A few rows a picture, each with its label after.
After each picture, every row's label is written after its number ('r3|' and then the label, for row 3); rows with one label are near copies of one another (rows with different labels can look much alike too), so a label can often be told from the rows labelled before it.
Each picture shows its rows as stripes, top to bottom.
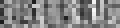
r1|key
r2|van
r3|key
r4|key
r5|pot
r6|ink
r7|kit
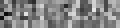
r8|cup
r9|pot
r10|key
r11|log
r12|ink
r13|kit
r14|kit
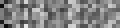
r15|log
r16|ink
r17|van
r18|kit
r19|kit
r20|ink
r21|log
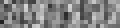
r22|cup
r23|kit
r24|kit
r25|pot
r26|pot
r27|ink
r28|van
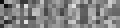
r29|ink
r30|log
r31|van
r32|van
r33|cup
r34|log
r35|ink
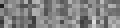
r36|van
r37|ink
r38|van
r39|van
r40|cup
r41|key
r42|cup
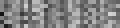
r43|van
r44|kit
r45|van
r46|ink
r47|van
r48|ink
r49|log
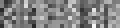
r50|log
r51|kit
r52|key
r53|cup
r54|kit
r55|cup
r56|key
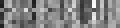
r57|key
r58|key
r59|kit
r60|key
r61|key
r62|cup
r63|ink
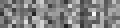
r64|pot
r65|kit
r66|cup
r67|key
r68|van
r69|kit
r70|pot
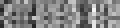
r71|log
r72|key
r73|key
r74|cup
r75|van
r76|cup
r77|key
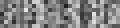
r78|van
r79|pot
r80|kit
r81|key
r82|pot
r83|cup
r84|van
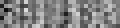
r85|log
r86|ink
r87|log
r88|pot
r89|ink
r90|pot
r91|van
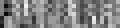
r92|kit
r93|log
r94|kit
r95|log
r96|key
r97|key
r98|ink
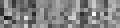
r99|cup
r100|cup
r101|ink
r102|key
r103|log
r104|cup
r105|kit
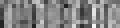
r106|van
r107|pot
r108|key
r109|key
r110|key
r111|ink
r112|key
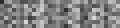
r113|ink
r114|kit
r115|pot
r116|van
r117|cup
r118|kit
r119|pot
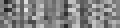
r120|log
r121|pot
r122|log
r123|pot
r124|van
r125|cup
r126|pot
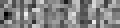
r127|pot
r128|cup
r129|van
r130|log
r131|log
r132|key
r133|van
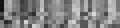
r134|ink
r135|ink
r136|ink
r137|cup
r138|ink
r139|log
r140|van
